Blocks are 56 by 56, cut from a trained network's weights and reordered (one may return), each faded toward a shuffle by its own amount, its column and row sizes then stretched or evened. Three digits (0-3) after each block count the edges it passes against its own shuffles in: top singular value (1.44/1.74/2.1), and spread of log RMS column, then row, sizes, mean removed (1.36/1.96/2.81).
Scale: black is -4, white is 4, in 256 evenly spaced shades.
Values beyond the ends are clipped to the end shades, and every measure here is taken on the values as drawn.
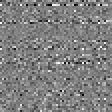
3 1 3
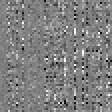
1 3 0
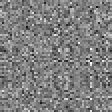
3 2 1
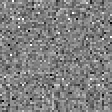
1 0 1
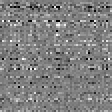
2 1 3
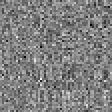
3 1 0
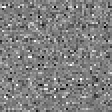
0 0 2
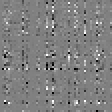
1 3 2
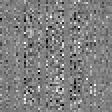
1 3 1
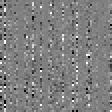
1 3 0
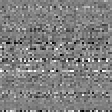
2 0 3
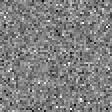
0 0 0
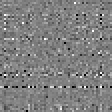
3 1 2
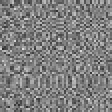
3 0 1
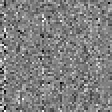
2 2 0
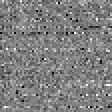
0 0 2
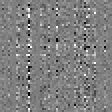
2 3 1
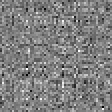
3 2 1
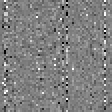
2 2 0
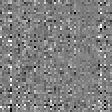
1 3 2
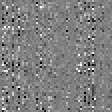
1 3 1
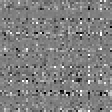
0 2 3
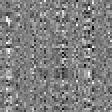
3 3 0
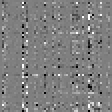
2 3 2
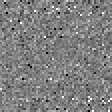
0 0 1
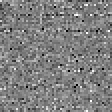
0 0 2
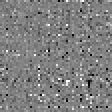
0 2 2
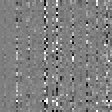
3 3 0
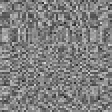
3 0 0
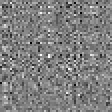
2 2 2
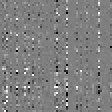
2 3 1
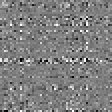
3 2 3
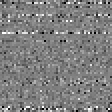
2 0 3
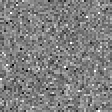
0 0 0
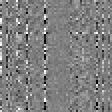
3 3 0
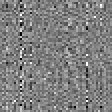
3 2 0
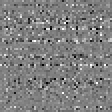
1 1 3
